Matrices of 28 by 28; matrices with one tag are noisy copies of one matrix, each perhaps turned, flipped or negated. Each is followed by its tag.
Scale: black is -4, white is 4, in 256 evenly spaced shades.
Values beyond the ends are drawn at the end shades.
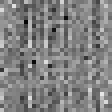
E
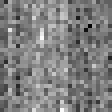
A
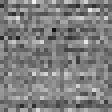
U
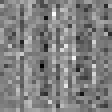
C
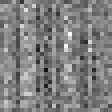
C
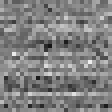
C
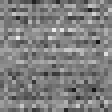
U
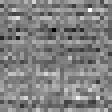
U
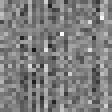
E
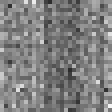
A
